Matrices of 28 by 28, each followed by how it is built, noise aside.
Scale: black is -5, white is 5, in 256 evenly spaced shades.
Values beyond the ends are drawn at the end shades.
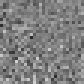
lower triangular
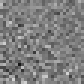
lower triangular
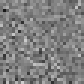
lower triangular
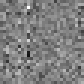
uneven columns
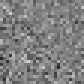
lower triangular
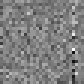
uneven columns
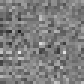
low rank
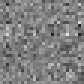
low rank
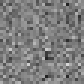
low rank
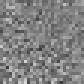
lower triangular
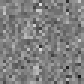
uneven columns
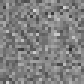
noise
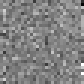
uneven columns
